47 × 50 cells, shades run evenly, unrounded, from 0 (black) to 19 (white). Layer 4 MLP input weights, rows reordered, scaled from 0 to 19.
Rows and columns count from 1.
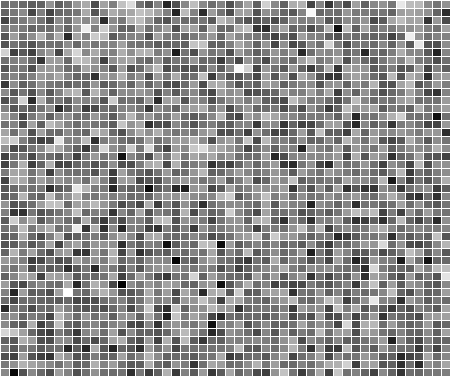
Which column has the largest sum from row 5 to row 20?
46
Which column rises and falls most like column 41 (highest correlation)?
39
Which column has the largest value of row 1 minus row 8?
30
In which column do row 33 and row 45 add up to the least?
45
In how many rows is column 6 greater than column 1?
24
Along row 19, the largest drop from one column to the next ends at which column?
18
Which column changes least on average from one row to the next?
36
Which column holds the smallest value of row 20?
14
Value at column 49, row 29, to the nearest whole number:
9
